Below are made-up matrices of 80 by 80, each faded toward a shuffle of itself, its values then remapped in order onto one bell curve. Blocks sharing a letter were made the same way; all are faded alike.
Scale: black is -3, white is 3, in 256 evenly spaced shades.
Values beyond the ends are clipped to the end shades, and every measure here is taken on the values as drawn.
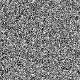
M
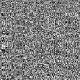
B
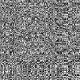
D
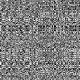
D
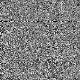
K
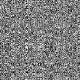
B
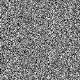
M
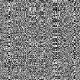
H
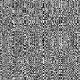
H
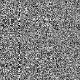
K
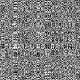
D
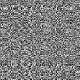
D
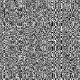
H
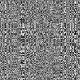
H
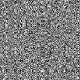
B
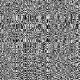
H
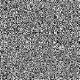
K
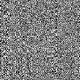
B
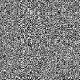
B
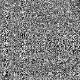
K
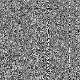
K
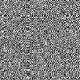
D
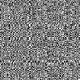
D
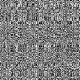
D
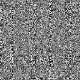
K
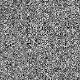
K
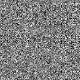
K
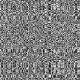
D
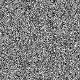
M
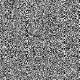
K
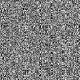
B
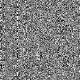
K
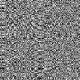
D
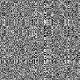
H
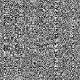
B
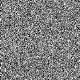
M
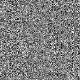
K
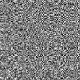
D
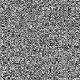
B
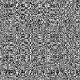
D
